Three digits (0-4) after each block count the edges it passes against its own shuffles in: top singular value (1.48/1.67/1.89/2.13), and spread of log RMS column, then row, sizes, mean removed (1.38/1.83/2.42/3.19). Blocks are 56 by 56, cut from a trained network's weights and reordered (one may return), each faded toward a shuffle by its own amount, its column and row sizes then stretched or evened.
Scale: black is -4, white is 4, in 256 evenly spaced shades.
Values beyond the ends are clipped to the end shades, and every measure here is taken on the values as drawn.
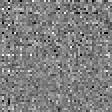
2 2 2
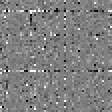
3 3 1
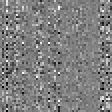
3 4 1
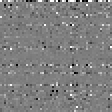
3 1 3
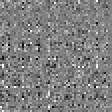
1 3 3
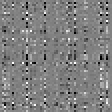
4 4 3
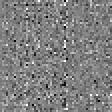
0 3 1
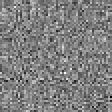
2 0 1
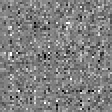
0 3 2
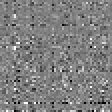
1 2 3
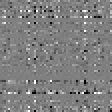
3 2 4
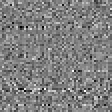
2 0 3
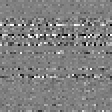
3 0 4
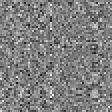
3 1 1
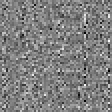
3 3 0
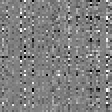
4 4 2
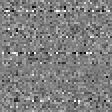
2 1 3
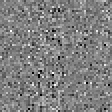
0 2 2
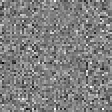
3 2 2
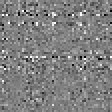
1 2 3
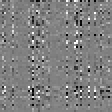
3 4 3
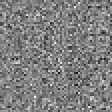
1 1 1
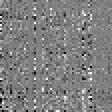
0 4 2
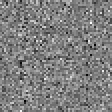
0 1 0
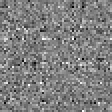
2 1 2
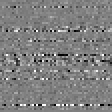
3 0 4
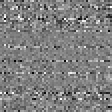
2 0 4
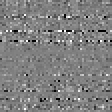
1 0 4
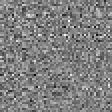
2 0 2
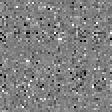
0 2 2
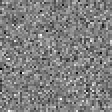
0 0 0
